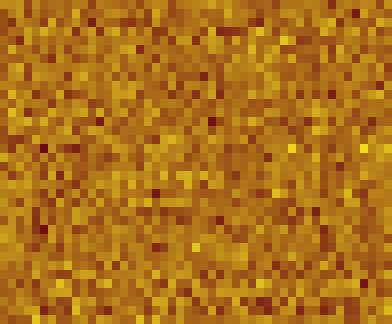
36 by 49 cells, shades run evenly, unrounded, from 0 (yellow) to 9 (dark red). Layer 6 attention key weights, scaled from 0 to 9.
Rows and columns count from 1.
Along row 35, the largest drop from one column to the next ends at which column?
10
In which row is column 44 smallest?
22
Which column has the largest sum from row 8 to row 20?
42
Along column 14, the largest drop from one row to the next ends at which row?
36
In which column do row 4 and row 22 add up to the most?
20
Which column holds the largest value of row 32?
46
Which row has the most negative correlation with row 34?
32
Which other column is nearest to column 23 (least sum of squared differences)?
21
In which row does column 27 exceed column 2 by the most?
14
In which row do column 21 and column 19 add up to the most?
24
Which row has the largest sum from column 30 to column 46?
35
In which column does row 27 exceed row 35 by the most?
49
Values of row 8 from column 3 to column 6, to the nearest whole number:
2 6 4 4
